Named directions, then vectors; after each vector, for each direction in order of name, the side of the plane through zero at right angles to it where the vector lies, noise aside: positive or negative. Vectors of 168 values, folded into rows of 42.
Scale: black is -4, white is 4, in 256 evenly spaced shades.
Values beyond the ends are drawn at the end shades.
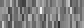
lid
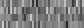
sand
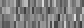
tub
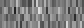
positive, negative, negative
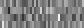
positive, positive, negative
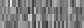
positive, positive, positive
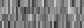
positive, positive, positive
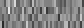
negative, negative, positive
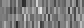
positive, negative, negative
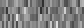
negative, negative, negative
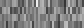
positive, negative, positive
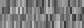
negative, positive, negative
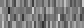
positive, positive, negative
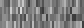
negative, positive, negative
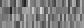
positive, negative, negative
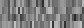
negative, positive, negative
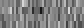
negative, positive, positive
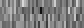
negative, positive, positive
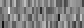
negative, negative, positive
